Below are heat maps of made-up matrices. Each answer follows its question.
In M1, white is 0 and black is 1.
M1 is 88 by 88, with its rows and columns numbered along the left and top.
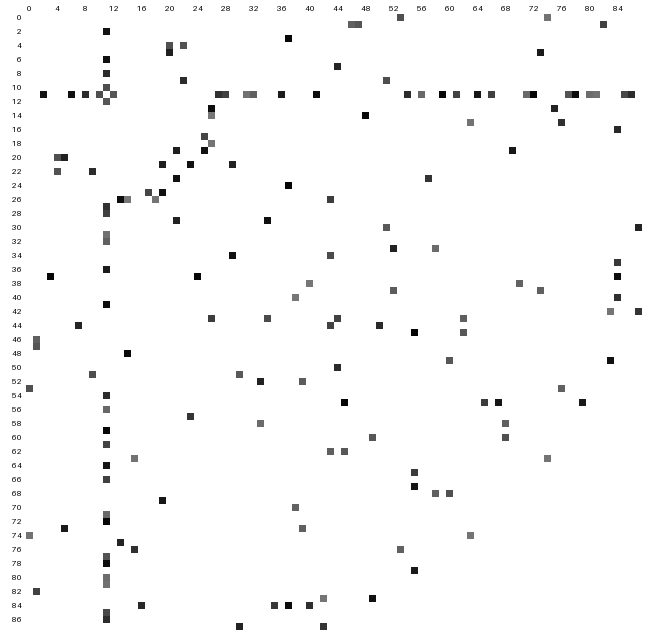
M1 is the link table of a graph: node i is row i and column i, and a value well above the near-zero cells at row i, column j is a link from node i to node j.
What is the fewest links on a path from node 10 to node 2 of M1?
2
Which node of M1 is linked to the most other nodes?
node 11
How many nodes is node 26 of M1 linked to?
4
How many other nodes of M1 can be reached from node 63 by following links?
5
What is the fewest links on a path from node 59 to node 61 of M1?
2
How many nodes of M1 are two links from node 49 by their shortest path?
2
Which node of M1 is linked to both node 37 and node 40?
node 84
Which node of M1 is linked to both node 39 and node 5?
node 73
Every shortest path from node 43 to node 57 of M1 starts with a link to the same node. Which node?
node 34
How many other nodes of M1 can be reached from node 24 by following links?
8
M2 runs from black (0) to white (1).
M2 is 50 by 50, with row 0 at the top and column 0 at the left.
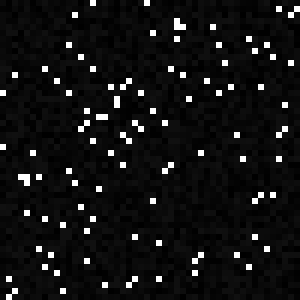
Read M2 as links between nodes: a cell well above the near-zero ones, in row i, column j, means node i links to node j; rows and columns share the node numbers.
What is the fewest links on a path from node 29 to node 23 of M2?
7
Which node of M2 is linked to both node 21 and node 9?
node 13
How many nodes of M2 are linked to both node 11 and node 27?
1
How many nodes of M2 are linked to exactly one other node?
11
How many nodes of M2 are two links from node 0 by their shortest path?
3
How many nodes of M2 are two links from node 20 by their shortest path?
6
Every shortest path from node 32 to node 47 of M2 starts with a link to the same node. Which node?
node 45
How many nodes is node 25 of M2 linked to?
3
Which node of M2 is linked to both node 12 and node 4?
node 30
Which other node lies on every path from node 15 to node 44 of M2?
node 7
